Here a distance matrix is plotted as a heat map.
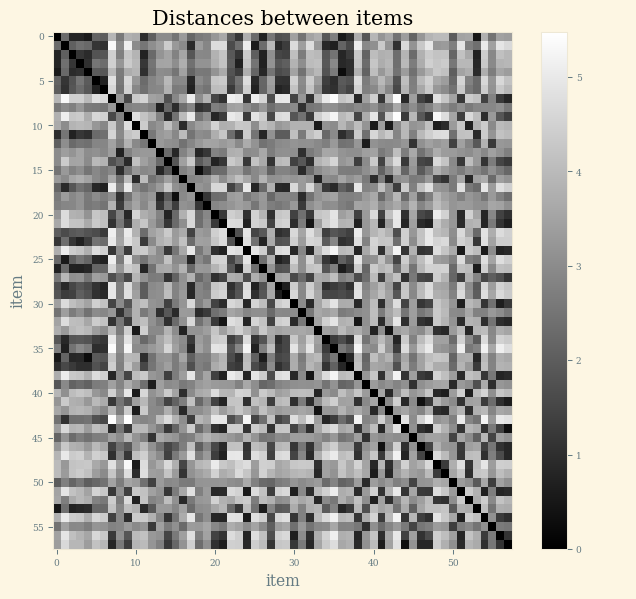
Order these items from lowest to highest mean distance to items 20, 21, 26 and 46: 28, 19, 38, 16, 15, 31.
38, 15, 31, 19, 16, 28
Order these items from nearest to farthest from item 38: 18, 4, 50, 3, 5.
18, 50, 4, 3, 5
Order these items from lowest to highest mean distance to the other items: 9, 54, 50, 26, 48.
50, 26, 54, 9, 48
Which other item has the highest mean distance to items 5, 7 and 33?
23
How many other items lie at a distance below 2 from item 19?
5
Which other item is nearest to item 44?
57
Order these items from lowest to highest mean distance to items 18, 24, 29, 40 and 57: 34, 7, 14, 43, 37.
14, 7, 37, 34, 43
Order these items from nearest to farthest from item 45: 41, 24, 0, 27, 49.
0, 27, 41, 49, 24
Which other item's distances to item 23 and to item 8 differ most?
13
